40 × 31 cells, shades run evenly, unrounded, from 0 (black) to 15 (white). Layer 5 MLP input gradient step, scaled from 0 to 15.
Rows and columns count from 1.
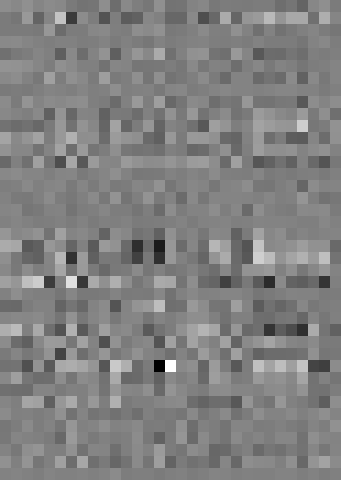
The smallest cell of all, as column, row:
15, 31
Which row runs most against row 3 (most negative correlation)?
20
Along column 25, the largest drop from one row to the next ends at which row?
24
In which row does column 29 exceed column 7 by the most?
22
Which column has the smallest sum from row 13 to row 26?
13
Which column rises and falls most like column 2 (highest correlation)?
1
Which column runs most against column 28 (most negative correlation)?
19
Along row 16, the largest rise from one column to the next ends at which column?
29
